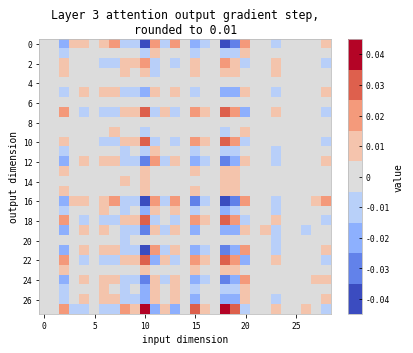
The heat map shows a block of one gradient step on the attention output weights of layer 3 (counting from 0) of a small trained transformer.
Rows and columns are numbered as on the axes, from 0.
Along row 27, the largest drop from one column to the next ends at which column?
11
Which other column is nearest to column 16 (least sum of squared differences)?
12
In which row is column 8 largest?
27
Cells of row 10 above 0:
8
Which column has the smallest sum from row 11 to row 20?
10
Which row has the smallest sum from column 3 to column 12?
19
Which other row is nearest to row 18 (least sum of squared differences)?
7
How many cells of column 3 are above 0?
2
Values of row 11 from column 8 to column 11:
-0.01 0 -0.01 0.01
